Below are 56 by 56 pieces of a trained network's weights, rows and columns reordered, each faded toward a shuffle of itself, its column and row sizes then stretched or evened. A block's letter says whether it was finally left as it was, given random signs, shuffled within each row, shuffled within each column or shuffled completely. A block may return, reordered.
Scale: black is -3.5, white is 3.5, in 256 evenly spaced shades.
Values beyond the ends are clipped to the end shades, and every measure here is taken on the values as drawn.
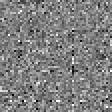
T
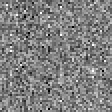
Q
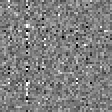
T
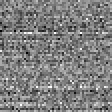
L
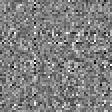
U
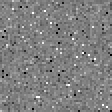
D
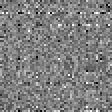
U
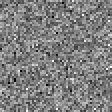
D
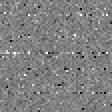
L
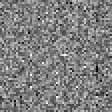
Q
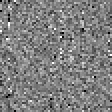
Q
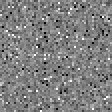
D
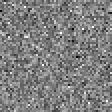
D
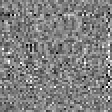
U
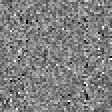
Q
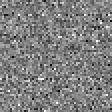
L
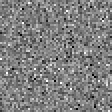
D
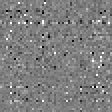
U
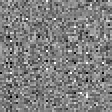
U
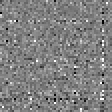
T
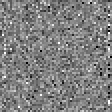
Q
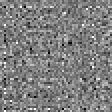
U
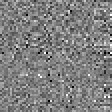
U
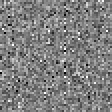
Q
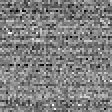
L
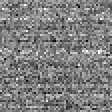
L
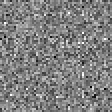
T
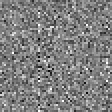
Q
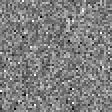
D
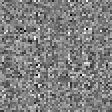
U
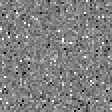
D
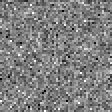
D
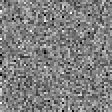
Q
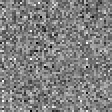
T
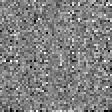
T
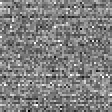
L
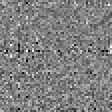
T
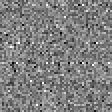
L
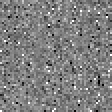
Q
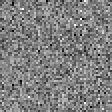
Q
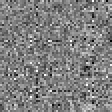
U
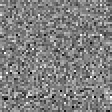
L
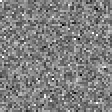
D
